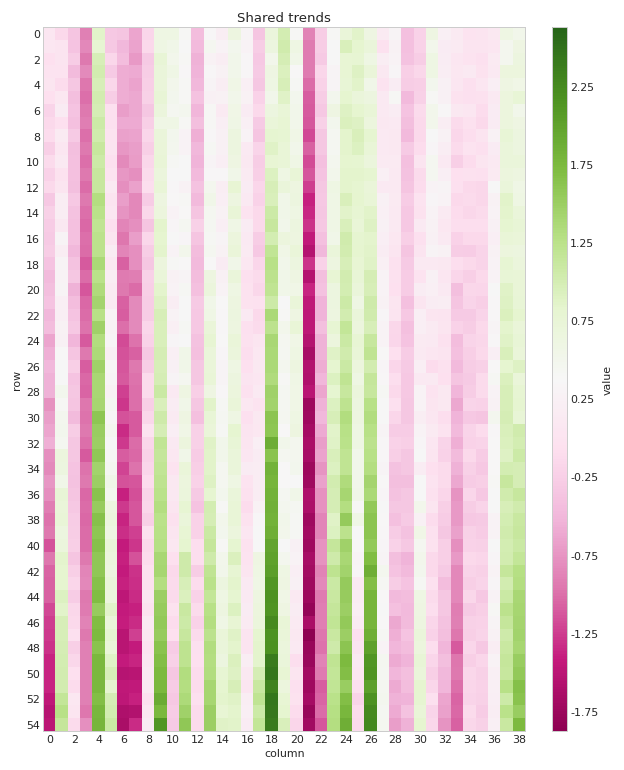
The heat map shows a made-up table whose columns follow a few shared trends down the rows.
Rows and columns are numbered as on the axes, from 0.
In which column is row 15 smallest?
21
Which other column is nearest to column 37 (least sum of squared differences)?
23
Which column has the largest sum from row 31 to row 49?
18
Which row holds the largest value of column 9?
54
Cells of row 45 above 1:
10
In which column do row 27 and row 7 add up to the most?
4
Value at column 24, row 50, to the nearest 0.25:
1.75
